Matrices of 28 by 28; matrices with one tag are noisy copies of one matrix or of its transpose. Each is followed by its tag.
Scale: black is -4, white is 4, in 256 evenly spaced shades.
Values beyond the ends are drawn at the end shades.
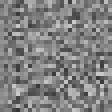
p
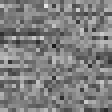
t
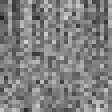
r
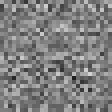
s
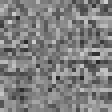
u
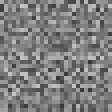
s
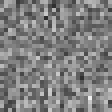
u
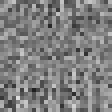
u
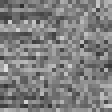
r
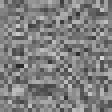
p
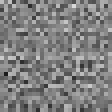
s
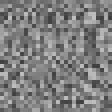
p
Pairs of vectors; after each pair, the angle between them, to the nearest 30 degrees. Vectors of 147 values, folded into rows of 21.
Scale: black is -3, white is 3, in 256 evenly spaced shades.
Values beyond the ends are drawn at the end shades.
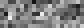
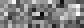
150 degrees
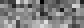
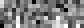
90 degrees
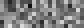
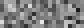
150 degrees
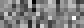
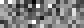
60 degrees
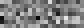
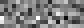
150 degrees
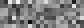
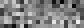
120 degrees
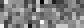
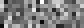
150 degrees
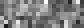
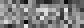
90 degrees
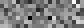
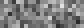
120 degrees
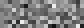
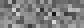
90 degrees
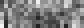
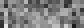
150 degrees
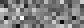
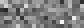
150 degrees
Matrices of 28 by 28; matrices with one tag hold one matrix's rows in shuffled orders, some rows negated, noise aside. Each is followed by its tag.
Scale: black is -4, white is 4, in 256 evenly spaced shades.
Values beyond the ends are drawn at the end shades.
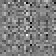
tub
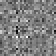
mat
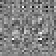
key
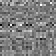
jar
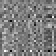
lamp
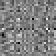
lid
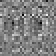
key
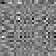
lid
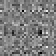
key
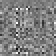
mat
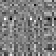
lamp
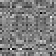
jar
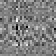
mat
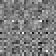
key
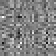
lid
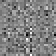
tub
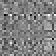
lamp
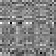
jar
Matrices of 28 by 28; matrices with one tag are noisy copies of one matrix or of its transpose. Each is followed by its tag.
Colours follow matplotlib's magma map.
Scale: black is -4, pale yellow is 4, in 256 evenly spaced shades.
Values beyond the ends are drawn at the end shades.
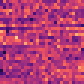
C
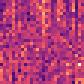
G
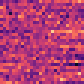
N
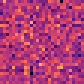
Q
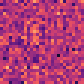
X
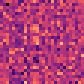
X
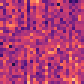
C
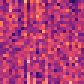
C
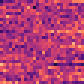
N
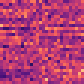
C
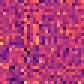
X
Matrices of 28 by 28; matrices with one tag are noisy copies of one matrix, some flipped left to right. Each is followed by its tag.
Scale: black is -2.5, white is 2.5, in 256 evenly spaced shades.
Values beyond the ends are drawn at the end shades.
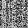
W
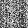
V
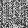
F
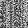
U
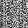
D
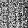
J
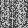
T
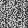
D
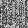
F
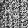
J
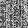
U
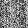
V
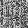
F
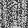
W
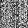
T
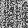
U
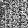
J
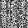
W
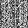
T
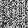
F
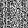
D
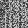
J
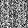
T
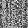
W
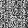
D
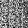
J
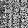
J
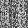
T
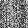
V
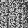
J
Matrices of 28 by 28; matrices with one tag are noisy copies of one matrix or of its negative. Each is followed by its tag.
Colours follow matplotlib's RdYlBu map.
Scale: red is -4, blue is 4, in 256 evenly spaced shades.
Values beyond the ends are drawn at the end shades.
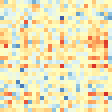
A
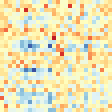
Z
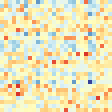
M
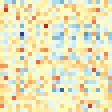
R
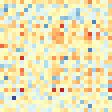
R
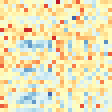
Z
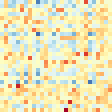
M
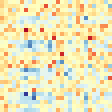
Z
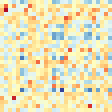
R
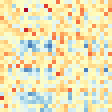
Z
